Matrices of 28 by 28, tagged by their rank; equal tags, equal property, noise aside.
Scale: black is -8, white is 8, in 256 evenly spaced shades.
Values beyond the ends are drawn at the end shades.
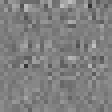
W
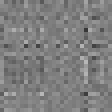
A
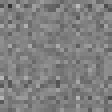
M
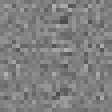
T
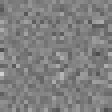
W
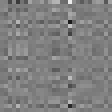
A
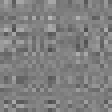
A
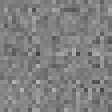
M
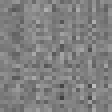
A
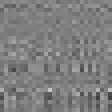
M
